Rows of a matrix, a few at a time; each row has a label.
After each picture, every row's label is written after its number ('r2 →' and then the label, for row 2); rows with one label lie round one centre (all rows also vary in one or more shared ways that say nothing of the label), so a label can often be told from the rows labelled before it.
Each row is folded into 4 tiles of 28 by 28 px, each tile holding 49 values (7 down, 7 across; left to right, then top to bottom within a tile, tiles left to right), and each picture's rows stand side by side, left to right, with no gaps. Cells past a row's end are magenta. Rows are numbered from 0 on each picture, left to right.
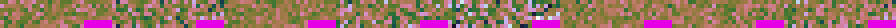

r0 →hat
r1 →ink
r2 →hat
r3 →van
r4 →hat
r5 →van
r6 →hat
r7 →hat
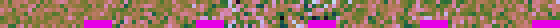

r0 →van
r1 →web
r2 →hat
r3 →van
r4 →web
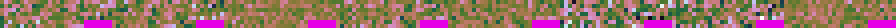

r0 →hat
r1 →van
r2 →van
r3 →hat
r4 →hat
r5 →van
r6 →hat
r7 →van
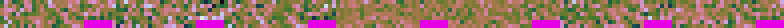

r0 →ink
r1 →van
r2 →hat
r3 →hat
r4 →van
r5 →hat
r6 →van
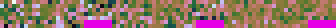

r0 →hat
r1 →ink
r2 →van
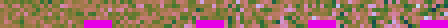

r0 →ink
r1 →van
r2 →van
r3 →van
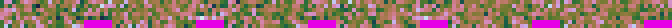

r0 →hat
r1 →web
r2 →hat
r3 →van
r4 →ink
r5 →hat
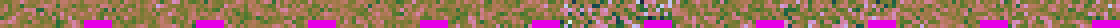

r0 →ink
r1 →van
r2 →van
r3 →hat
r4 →hat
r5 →ink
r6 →van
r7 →hat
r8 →hat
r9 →hat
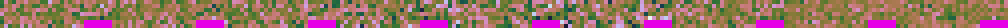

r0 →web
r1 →hat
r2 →hat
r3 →van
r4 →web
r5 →hat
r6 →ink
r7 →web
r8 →hat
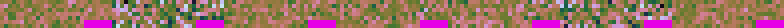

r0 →ink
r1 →van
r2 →web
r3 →ink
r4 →web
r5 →hat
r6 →van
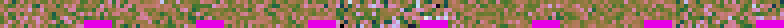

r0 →hat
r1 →van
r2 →hat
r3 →hat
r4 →ink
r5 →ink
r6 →web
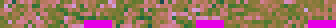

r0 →hat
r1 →ink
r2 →van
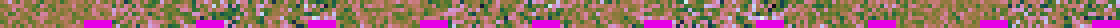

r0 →hat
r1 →web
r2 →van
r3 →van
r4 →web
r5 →ink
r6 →van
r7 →web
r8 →web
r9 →hat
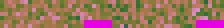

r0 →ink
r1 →van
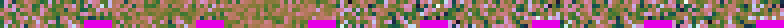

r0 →hat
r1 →ink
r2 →hat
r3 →ink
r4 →hat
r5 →ink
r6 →web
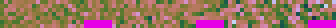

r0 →van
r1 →ink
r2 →web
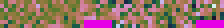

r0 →hat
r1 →web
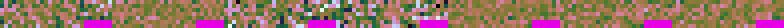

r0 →web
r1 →hat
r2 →ink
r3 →ink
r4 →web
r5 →web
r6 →van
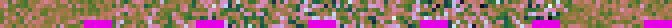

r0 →van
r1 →hat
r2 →ink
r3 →van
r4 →hat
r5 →van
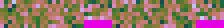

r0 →ink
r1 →hat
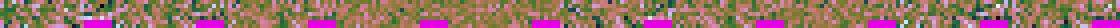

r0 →ink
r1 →hat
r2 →ink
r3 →van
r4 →van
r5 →van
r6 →web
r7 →van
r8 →van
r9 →ink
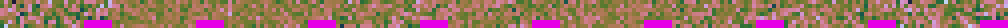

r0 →van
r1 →ink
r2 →van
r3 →web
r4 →van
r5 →hat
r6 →van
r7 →web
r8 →hat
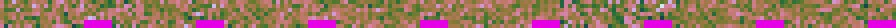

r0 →van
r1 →van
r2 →ink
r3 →web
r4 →van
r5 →web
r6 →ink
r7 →web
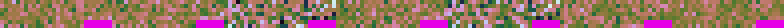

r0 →hat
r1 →van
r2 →ink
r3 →hat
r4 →web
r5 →ink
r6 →hat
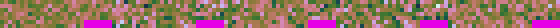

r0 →ink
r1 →hat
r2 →hat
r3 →web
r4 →web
